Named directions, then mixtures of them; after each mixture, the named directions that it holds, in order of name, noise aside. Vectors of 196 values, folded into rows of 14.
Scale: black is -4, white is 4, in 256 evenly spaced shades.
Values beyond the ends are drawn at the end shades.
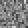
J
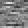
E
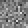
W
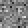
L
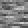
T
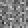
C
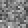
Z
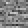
E, T, W.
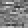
E.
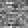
C, E.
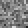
J, T.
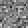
L.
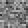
C, E, Z.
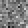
J, Z.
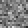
J, T, Z.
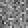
C.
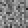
C.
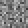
C.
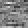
E.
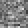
E, T, Z.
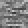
E, T.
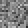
J, L, Z.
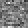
E, Z.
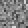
J.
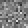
W.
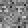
L.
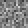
J, W.
